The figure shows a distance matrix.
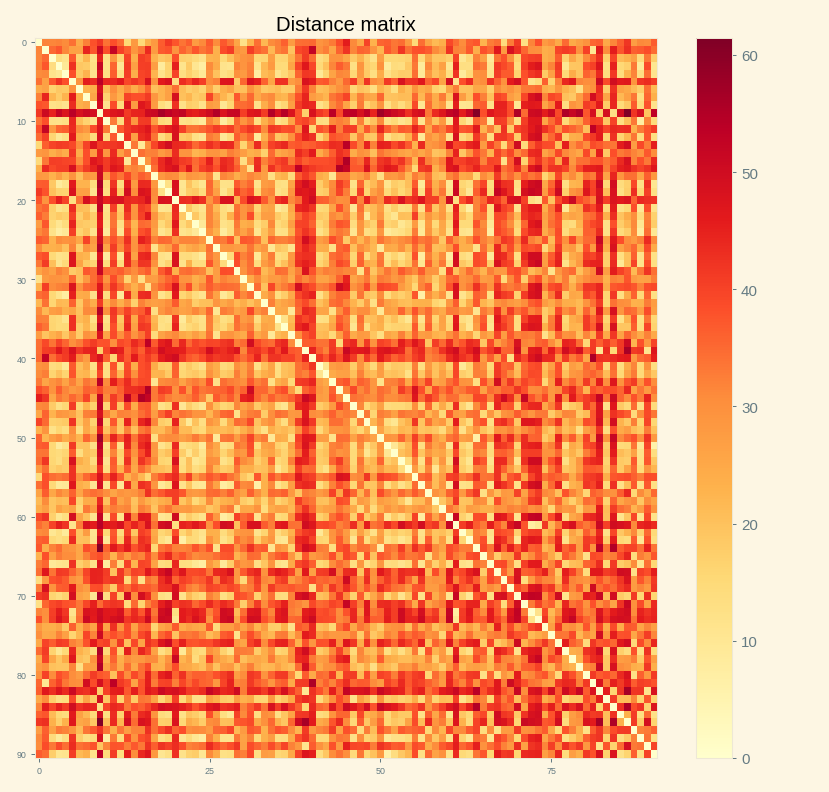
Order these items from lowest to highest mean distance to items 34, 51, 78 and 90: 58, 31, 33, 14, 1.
58, 33, 14, 1, 31
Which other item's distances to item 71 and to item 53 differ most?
70
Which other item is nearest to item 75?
29
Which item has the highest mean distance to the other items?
9
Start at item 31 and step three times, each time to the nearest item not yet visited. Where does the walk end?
0
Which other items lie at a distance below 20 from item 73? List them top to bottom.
5, 20, 61, 72
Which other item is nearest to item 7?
88
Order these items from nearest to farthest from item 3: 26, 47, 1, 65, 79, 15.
79, 26, 47, 65, 1, 15
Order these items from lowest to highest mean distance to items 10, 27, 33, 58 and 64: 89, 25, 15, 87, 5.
25, 87, 89, 15, 5
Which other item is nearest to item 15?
13
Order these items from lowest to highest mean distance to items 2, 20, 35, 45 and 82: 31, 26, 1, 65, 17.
17, 26, 65, 1, 31
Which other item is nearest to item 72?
61
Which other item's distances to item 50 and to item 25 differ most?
64
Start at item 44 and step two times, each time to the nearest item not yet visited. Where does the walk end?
80
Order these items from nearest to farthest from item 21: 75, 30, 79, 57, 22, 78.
22, 78, 79, 30, 75, 57
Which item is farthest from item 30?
45
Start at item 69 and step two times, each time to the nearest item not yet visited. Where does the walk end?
11
